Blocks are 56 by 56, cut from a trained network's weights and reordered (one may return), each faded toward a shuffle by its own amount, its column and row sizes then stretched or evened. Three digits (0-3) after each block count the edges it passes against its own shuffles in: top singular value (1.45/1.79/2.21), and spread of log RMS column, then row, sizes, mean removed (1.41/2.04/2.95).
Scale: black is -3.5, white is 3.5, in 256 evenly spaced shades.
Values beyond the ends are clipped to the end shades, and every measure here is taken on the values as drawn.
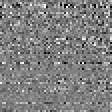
1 1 3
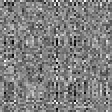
3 2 1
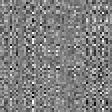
3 3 1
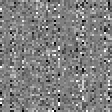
0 3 1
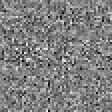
0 1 2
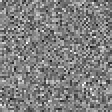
1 0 0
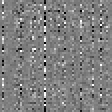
2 3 1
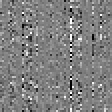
2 3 1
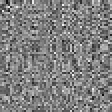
3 2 0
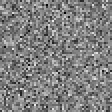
1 1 0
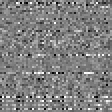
2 0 3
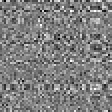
3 1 2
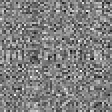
3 0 2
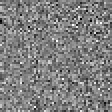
0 1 1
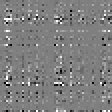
1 3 3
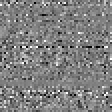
0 1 3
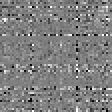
1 2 3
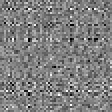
3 1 2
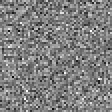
1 0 1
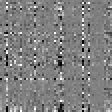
2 3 2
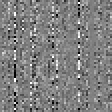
2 3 0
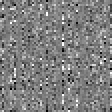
0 3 0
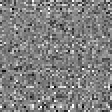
2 2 2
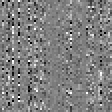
0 3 0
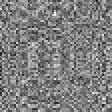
3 2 0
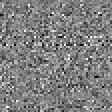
1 0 2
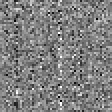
1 2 0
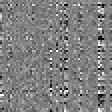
3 3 1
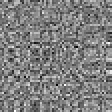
3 0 2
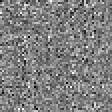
0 2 1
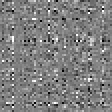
2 3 2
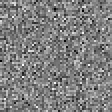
1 1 0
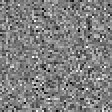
1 1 1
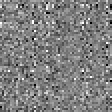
2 2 1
